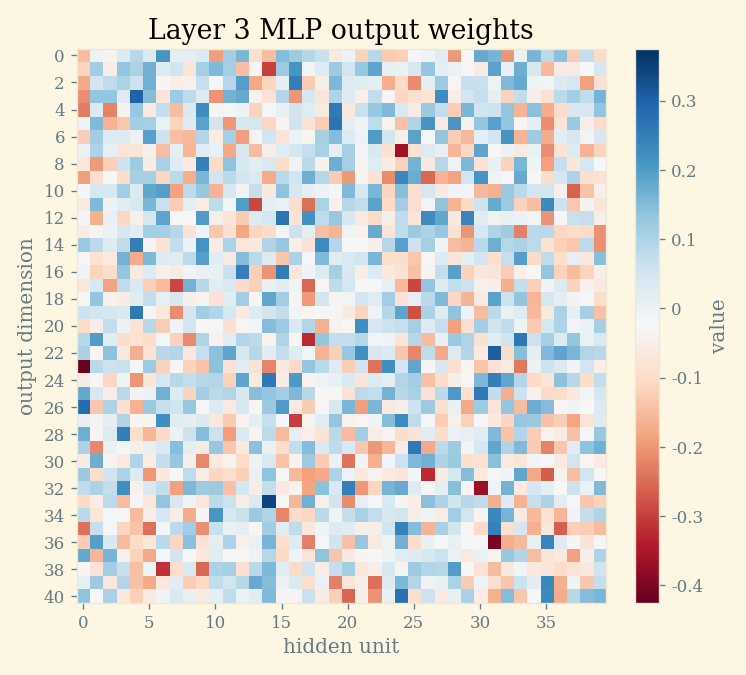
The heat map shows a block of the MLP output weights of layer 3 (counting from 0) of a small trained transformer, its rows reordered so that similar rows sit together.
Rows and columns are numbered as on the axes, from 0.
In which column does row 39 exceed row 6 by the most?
35
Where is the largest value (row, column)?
33, 14
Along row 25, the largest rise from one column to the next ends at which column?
30
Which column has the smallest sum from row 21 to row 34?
4
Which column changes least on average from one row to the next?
2
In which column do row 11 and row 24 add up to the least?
13
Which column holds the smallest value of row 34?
15
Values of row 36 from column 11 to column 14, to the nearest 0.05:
0.1 -0.05 0 0.15
